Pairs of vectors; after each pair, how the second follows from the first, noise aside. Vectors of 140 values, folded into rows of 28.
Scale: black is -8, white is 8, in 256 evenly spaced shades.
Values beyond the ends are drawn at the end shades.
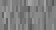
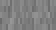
wrapped around, shrunk.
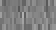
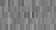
reversed, negated, shrunk.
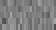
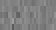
wrapped around, shrunk.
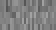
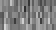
wrapped around, negated, scaled up.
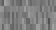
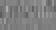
reversed, negated, partly zeroed.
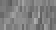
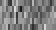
reversed, negated, scaled up.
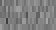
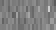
reversed, negated, partly zeroed.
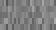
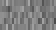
negated.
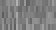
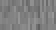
reversed, negated, shrunk.
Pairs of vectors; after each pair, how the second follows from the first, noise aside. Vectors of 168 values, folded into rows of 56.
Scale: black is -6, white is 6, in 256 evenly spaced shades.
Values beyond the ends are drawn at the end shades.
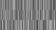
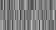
wrapped around, negated.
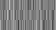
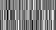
negated, scaled up.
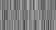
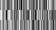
wrapped around, scaled up.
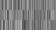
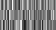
scaled up.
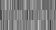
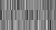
copied.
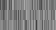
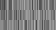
copied.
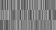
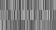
sign-scrambled.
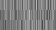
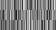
scaled up.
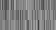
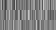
sign-scrambled.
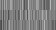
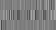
wrapped around, negated, partly zeroed.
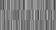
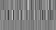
wrapped around, negated, partly zeroed.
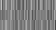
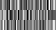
wrapped around, scaled up.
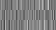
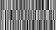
negated, scaled up.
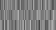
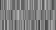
copied.
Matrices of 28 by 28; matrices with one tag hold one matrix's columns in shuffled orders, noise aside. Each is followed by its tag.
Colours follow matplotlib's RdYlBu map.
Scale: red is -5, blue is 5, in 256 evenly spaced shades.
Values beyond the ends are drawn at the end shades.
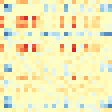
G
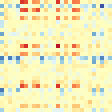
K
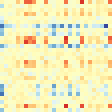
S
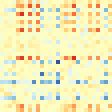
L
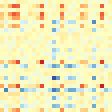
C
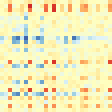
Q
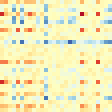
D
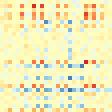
C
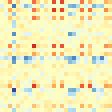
K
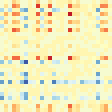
L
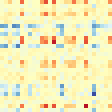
S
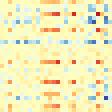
D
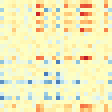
L
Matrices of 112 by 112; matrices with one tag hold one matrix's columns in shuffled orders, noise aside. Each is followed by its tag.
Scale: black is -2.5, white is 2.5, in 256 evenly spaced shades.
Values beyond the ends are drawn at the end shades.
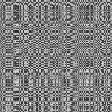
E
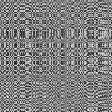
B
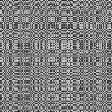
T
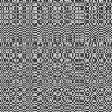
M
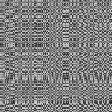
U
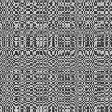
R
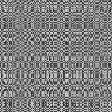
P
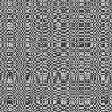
U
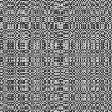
T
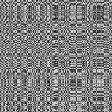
E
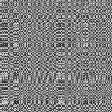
U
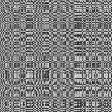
P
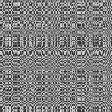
R
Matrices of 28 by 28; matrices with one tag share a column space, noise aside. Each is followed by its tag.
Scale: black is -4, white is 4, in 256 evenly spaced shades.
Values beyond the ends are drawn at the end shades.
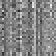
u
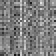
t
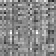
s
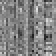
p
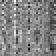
s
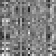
p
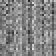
s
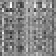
u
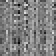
s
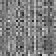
t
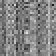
s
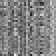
t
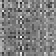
u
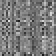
t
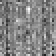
p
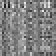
u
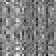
p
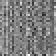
t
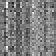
u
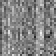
p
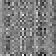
t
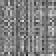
t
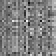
t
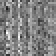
p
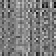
u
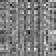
s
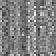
t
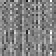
s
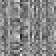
p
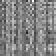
s
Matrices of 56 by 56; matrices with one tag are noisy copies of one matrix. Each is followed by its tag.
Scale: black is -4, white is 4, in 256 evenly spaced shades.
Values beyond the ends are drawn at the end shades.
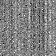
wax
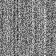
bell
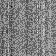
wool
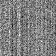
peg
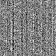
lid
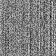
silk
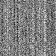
bell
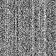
bell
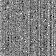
silk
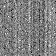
wax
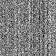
wax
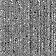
silk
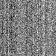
wool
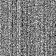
peg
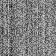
wool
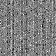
lid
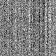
wax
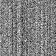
peg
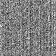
silk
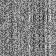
wax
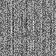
lid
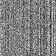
silk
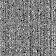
silk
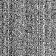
wool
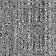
wax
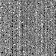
peg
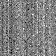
wool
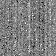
wax
